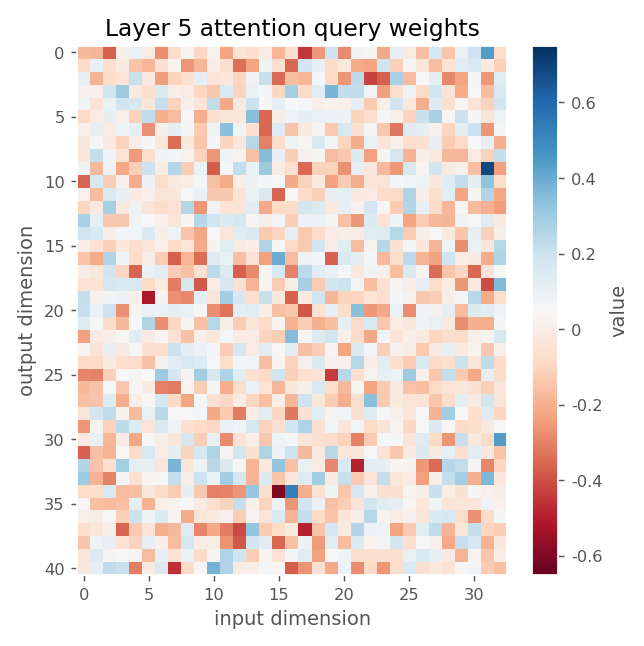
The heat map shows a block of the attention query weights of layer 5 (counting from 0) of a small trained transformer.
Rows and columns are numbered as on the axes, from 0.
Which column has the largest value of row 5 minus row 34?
15
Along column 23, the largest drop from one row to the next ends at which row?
2
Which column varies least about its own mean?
26
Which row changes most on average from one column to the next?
9
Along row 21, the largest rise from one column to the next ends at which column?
10
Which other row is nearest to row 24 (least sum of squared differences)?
35
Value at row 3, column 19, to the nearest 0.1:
0.4
